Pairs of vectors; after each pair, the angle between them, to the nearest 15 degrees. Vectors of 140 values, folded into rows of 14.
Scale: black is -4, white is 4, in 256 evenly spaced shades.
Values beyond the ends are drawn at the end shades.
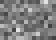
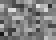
90 degrees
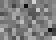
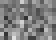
90 degrees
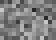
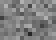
120 degrees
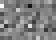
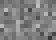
90 degrees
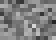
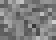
165 degrees
